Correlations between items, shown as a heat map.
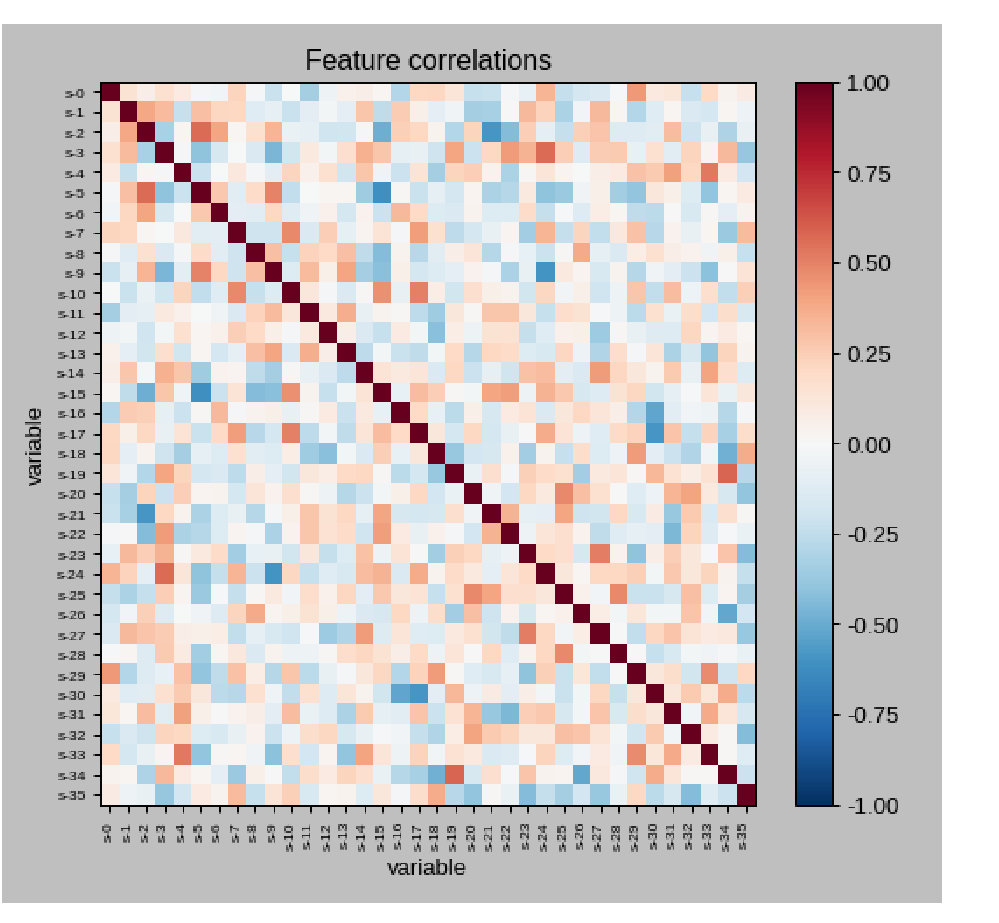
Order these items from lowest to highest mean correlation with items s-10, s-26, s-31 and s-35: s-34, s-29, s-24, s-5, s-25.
s-34, s-25, s-5, s-24, s-29
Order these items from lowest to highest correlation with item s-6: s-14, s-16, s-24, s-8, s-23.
s-24, s-8, s-14, s-23, s-16
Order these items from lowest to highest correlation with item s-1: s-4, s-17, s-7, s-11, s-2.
s-4, s-11, s-17, s-7, s-2
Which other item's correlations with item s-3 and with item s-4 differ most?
s-22
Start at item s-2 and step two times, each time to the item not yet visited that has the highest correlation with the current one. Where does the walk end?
s-9
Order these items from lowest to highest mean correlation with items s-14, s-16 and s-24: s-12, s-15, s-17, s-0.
s-12, s-0, s-15, s-17
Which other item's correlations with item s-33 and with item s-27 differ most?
s-29
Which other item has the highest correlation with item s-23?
s-27
